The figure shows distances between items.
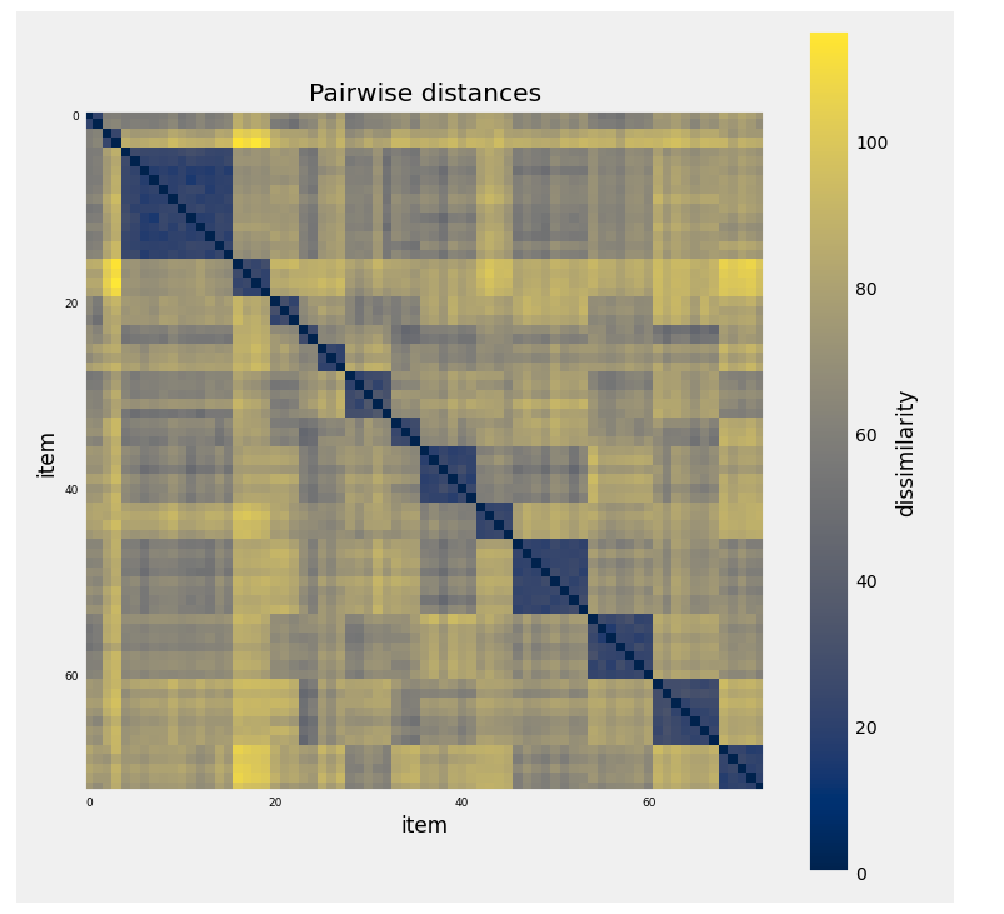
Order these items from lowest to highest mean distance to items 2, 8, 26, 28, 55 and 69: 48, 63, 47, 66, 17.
48, 47, 66, 63, 17
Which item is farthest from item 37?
54
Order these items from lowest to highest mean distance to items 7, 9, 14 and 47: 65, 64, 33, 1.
1, 33, 65, 64
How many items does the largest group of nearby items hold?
12
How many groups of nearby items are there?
15
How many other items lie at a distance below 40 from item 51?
7
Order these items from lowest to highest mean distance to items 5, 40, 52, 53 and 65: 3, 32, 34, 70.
34, 32, 70, 3
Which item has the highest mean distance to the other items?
3
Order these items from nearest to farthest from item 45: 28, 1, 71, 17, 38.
38, 28, 1, 71, 17
